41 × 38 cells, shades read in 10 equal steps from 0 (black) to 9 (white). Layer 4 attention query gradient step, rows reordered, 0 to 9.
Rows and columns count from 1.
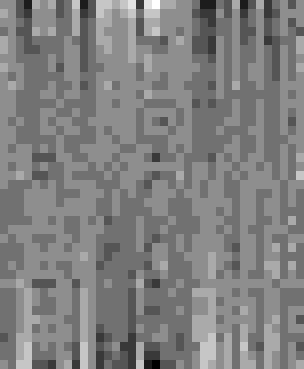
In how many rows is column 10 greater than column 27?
16
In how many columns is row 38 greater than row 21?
13
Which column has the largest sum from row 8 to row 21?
38
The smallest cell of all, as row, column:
41, 20
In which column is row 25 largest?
37
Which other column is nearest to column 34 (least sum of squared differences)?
31
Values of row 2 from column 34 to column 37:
2 3 5 5
